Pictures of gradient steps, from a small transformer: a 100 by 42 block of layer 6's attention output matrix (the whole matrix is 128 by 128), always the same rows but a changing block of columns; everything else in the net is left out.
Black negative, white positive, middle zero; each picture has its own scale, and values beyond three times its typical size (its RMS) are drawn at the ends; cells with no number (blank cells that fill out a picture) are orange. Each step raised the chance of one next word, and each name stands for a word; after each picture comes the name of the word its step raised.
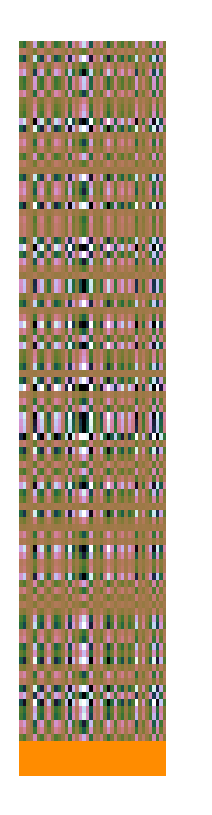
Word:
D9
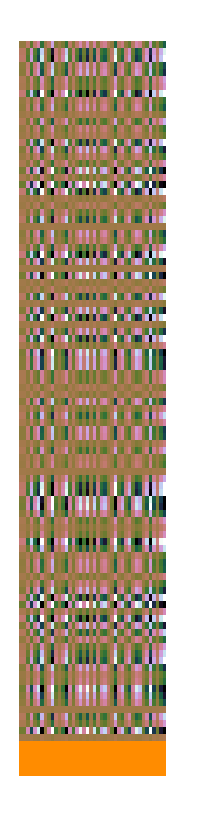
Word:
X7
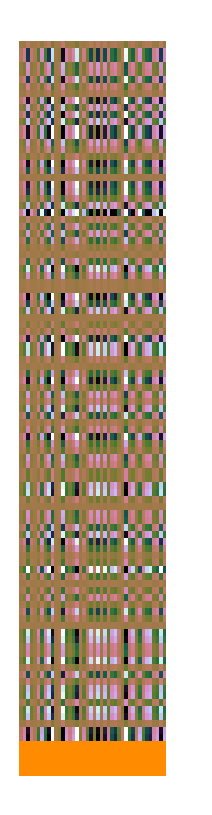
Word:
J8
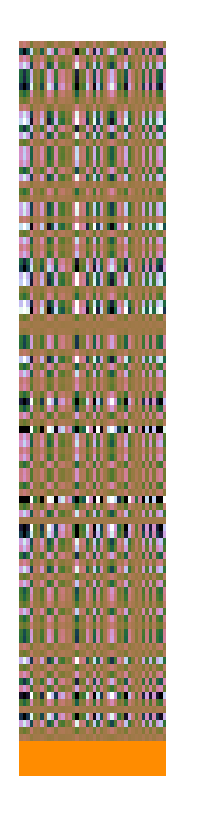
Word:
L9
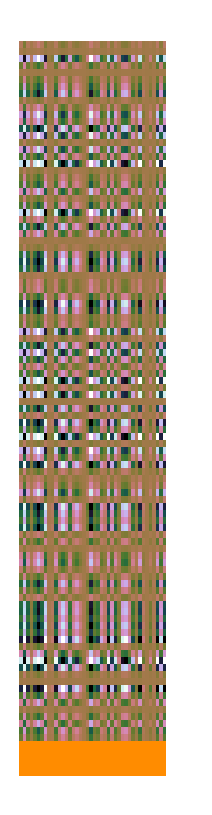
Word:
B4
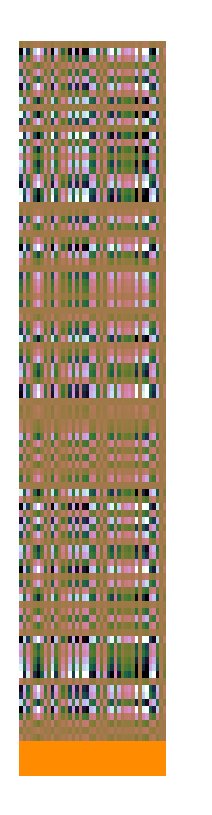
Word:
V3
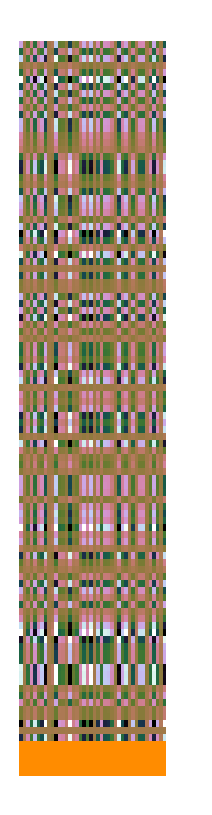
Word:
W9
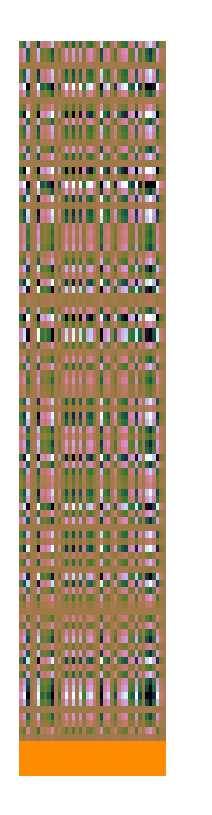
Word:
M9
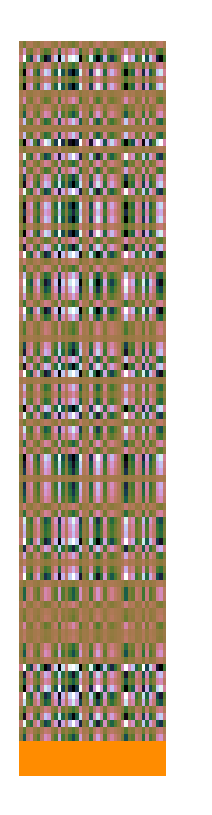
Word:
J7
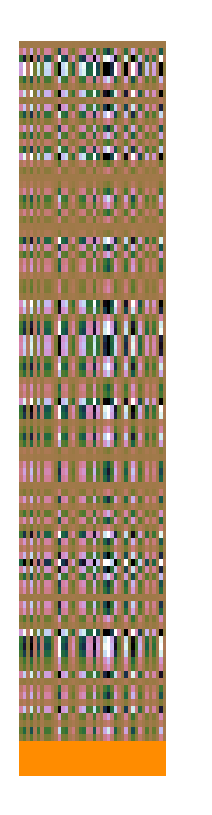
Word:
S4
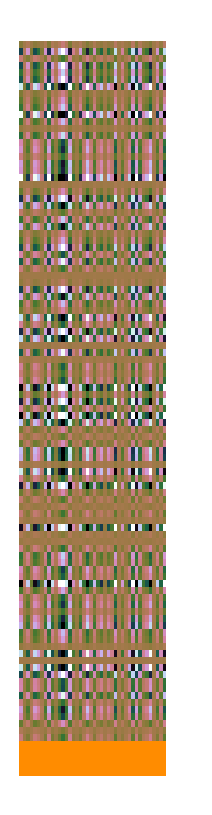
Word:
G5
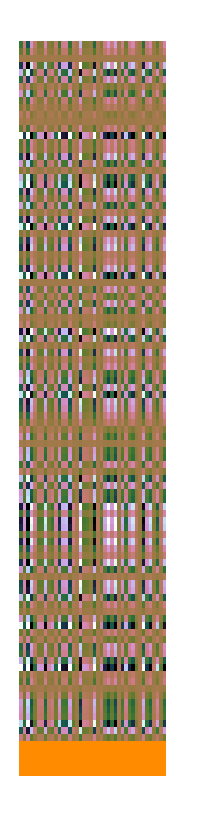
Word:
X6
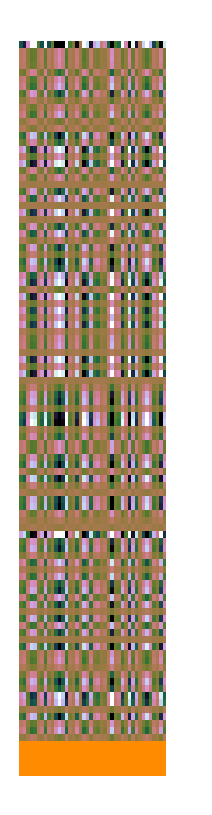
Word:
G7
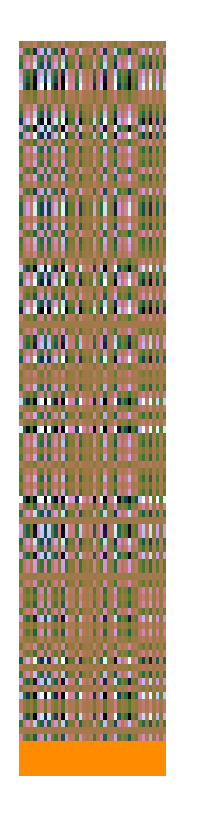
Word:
L9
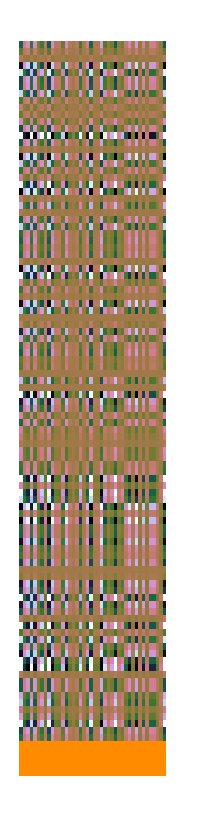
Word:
X6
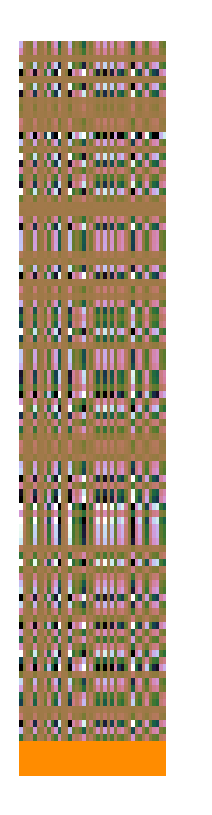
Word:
X6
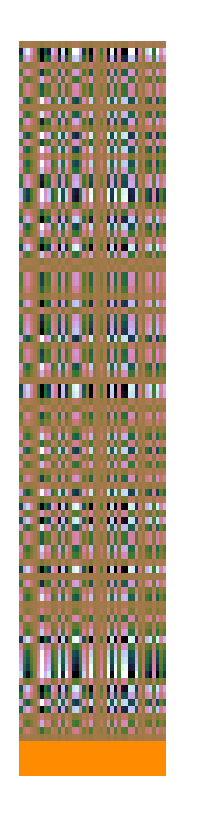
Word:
V3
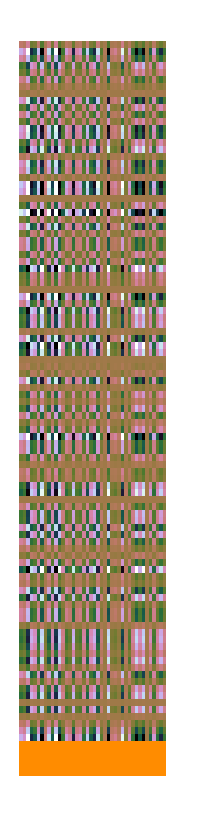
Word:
J8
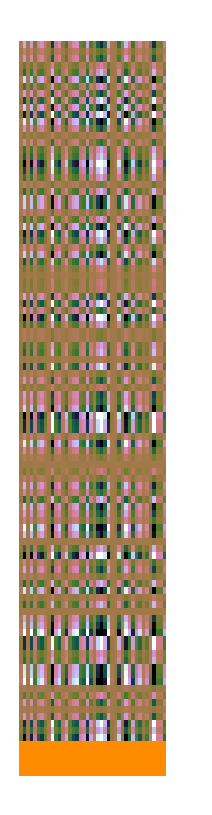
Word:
W9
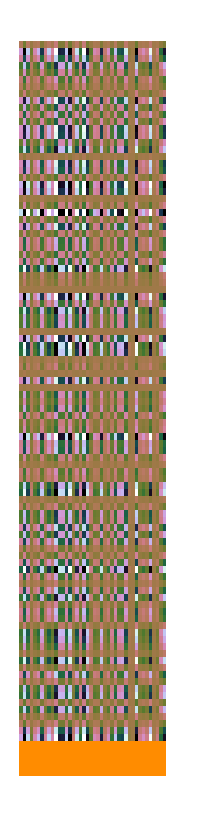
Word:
J8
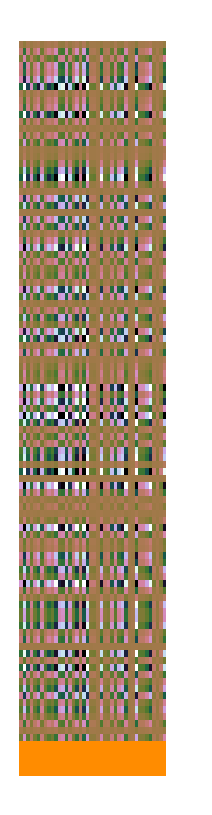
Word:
G5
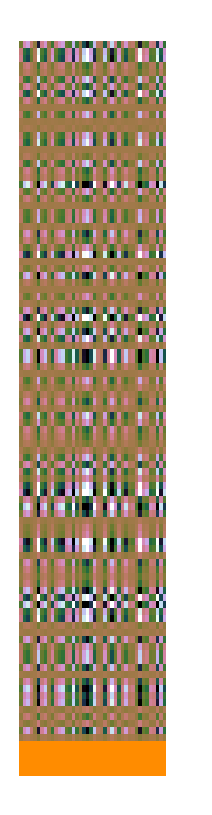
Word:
X7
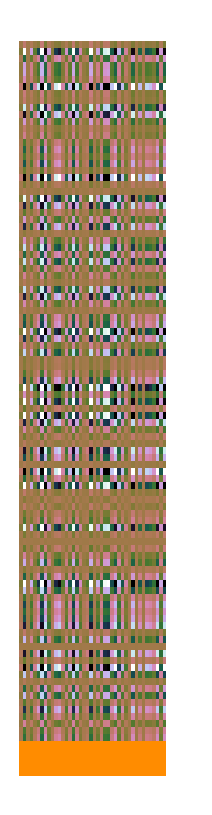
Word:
G5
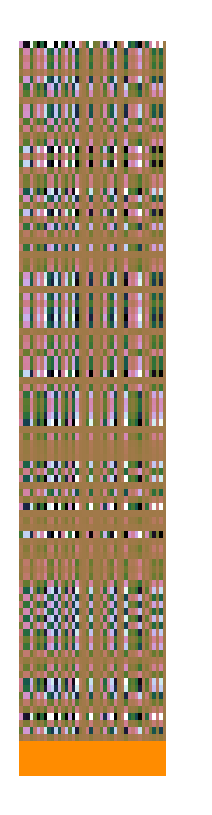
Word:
G7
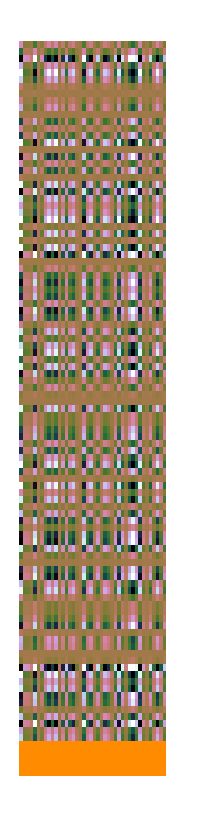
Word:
J7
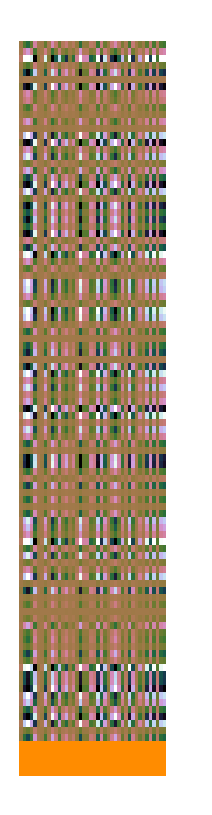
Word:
J7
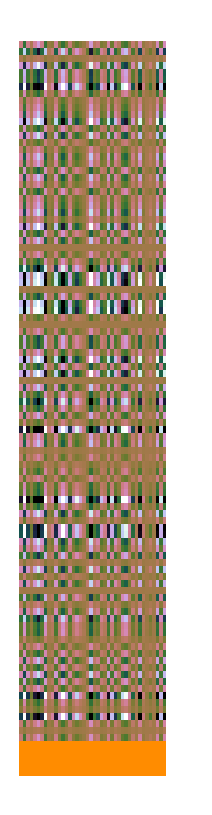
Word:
L9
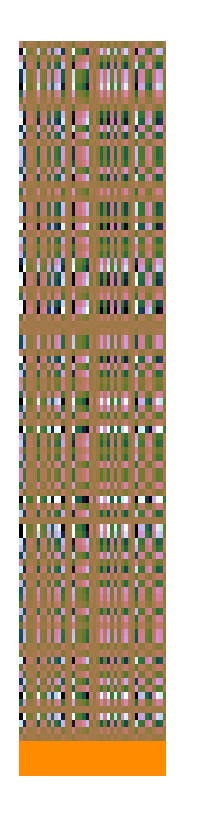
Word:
L9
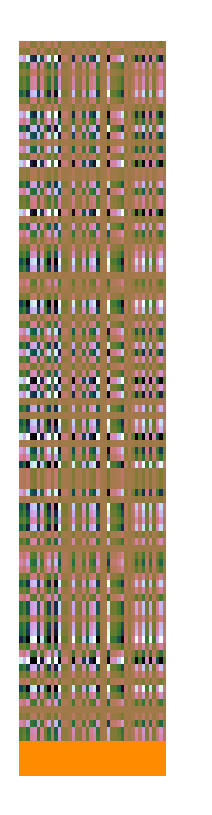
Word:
B4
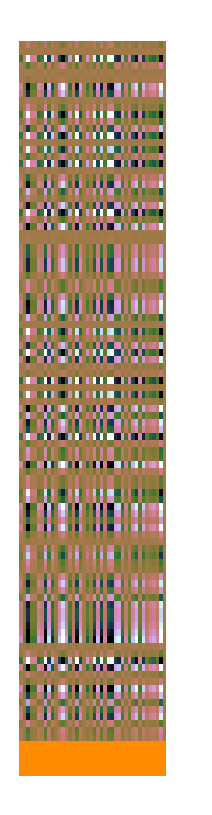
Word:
B4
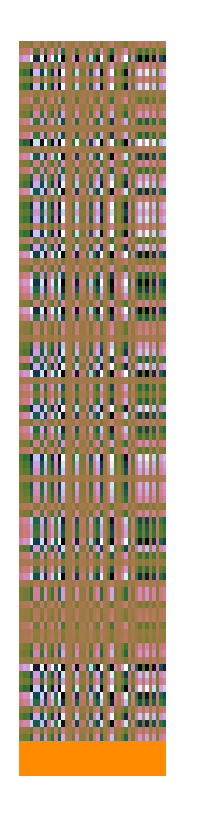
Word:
J7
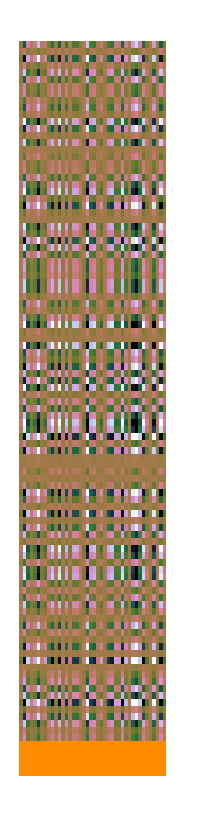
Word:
D9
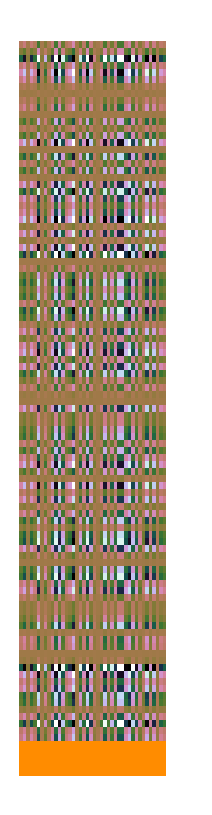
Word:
J7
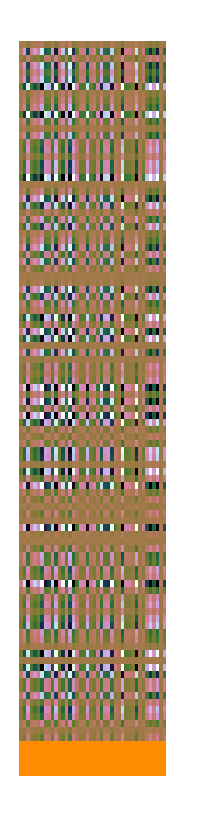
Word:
G5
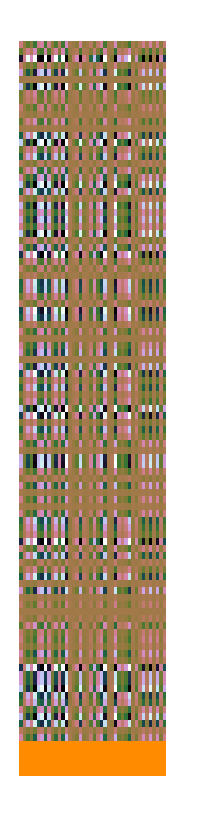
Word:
J7
